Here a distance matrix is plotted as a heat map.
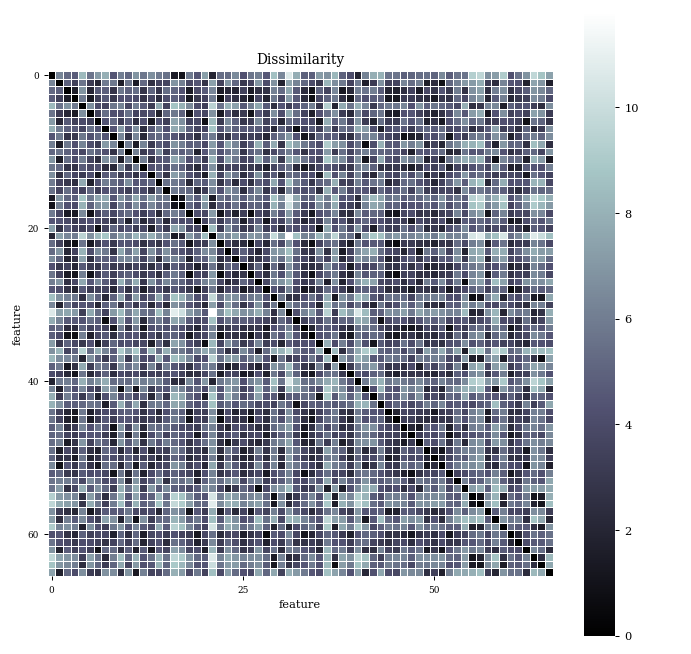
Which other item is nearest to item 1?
51
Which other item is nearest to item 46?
8
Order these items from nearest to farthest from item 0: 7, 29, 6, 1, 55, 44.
44, 1, 6, 7, 29, 55
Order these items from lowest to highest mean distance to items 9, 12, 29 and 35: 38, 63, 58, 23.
63, 58, 38, 23
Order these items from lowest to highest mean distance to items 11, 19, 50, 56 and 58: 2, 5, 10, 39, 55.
39, 5, 10, 2, 55
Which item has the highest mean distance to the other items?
21
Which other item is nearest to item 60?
28
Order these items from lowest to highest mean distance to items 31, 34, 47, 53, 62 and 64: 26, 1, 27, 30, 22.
22, 26, 30, 1, 27
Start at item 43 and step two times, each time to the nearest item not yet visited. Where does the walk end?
7
